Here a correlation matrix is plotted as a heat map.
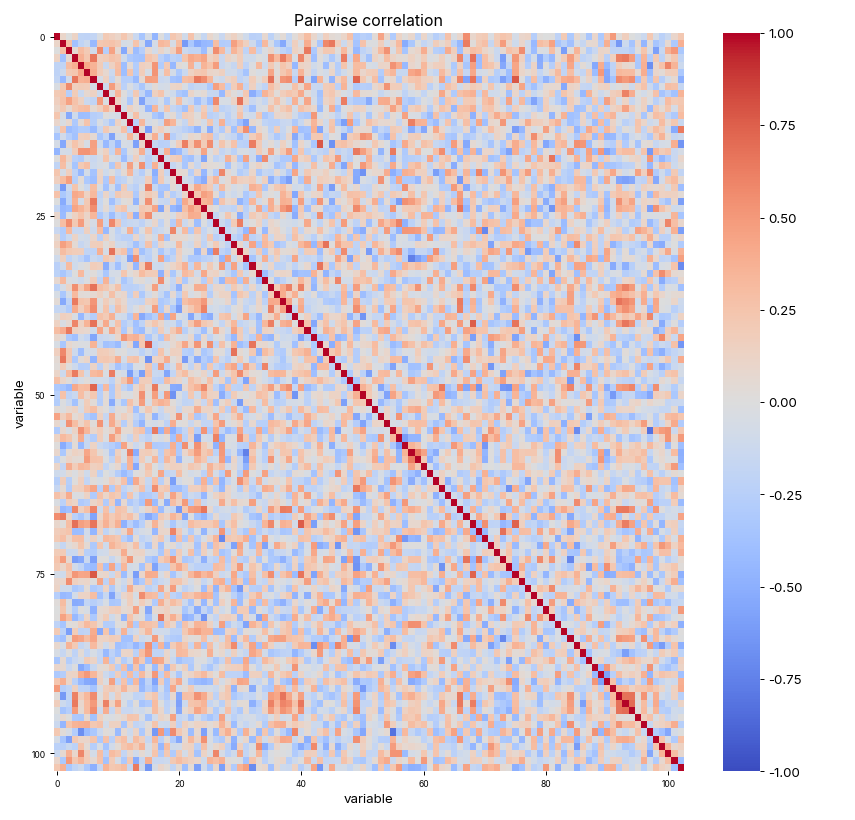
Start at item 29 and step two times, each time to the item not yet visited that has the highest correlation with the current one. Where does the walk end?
1
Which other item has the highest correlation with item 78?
14
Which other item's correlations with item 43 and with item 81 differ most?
15
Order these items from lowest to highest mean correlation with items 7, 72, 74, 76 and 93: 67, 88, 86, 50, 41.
50, 86, 88, 67, 41
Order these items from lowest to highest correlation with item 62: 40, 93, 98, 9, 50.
40, 93, 9, 98, 50
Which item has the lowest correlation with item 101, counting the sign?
13
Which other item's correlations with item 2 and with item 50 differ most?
54
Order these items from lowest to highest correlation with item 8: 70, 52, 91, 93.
52, 91, 70, 93
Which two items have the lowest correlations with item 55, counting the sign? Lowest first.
97, 85
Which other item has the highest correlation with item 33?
99
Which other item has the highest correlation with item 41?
2
